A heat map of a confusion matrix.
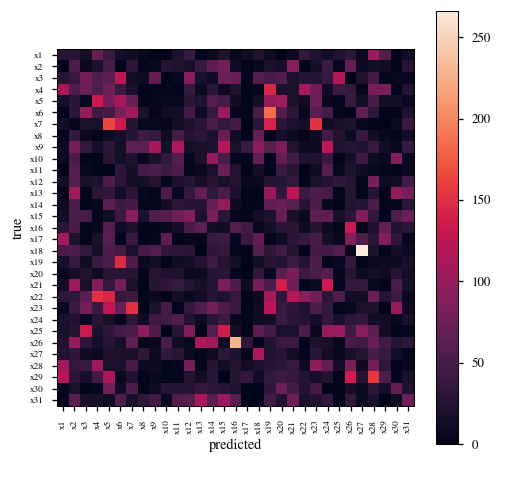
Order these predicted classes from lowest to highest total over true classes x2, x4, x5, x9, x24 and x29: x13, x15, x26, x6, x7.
x13, x6, x7, x15, x26
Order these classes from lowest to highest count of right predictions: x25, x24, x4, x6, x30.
x24, x4, x30, x6, x25
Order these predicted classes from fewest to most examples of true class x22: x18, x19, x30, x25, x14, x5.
x18, x14, x30, x25, x19, x5
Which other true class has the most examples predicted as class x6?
x19
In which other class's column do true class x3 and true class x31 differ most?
x25
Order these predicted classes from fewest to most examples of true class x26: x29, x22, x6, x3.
x22, x6, x3, x29
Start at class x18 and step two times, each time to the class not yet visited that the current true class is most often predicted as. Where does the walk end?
x28
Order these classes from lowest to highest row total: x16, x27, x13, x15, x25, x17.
x27, x16, x17, x13, x15, x25
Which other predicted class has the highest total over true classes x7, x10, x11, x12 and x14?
x5
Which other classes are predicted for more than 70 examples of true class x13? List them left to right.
x2, x19, x21, x30, x31
